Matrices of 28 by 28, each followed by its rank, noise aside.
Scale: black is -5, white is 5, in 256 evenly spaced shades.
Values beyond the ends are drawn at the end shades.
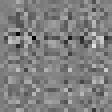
three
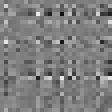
two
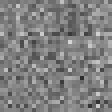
six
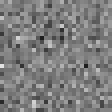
six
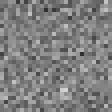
eight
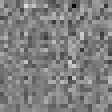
four
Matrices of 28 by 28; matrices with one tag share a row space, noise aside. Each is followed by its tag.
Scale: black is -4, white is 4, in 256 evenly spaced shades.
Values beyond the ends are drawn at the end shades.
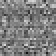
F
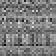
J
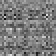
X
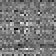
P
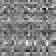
F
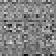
X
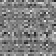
F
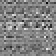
X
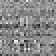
P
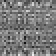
J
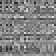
P
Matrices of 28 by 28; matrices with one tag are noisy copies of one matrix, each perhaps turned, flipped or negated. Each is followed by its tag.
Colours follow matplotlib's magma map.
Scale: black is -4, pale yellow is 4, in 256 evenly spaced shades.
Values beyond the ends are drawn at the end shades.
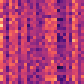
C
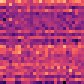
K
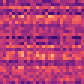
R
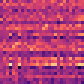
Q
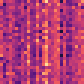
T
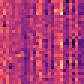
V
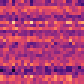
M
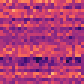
C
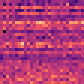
V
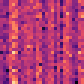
M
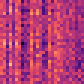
V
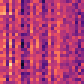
V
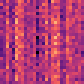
R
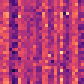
M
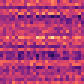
R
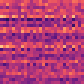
Q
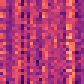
M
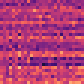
Q
